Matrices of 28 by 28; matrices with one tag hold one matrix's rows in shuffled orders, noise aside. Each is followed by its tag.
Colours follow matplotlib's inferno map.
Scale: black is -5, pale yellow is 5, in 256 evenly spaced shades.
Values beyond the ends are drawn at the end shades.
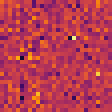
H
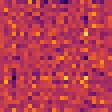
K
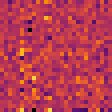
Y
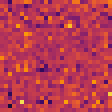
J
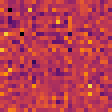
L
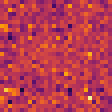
L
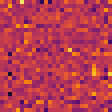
J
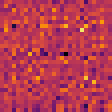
K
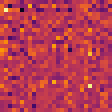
L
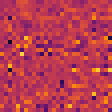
J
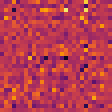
K
